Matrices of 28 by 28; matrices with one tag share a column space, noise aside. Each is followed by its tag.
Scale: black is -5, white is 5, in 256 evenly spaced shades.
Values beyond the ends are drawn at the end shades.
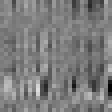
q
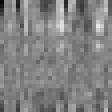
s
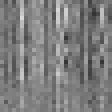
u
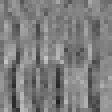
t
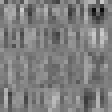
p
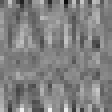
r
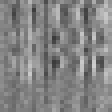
u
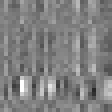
q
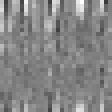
s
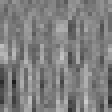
t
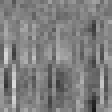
t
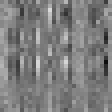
u
